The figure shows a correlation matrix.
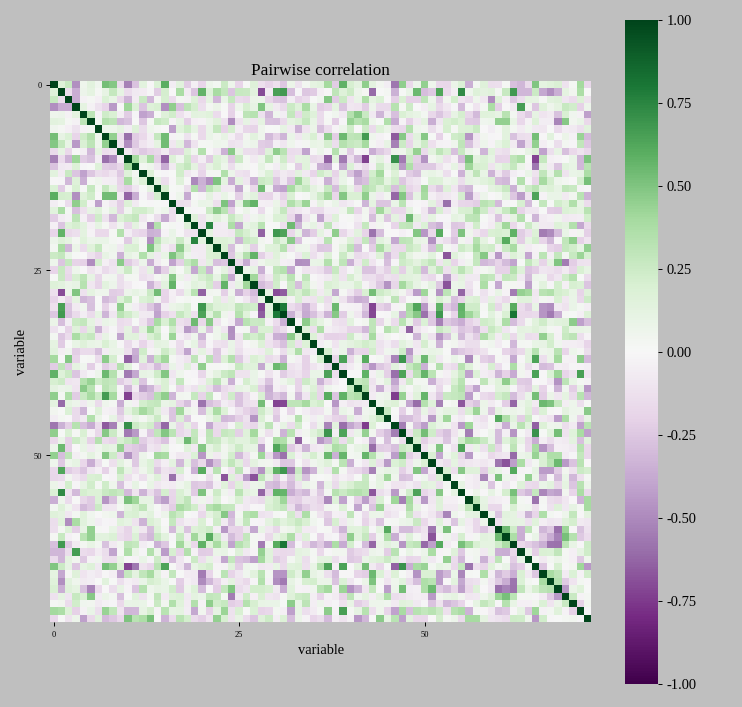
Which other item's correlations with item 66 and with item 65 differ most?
10
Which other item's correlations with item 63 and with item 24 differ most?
3
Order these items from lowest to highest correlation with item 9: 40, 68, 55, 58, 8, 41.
58, 40, 8, 41, 68, 55
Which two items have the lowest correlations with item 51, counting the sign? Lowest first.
61, 60
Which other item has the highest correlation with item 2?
37
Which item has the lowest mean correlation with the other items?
46
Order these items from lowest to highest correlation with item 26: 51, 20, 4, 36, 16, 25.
51, 36, 25, 20, 4, 16
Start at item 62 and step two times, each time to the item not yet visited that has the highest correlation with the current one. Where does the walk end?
30
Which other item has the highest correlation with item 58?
23
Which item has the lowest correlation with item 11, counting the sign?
65
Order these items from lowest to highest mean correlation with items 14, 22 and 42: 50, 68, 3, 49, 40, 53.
68, 3, 49, 53, 40, 50
